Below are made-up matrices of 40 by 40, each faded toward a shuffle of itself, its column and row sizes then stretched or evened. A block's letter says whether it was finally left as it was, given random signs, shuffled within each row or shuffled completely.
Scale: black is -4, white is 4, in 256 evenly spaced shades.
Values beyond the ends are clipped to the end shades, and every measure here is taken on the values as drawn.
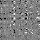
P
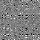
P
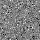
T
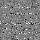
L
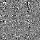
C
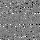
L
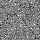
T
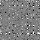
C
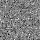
T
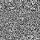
C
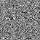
L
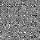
C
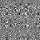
P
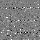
L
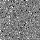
T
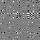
P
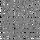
C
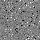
T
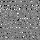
L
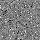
T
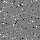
T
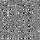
P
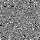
L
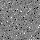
T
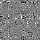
C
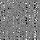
P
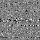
L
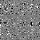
C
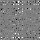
C
